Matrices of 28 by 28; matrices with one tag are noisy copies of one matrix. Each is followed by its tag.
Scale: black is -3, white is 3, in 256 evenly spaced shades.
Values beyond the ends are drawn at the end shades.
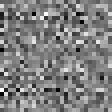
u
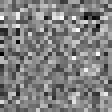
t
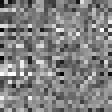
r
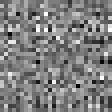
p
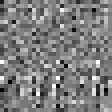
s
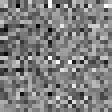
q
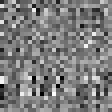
s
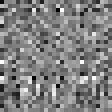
s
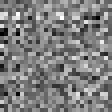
t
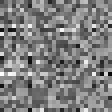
r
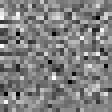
t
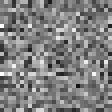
r
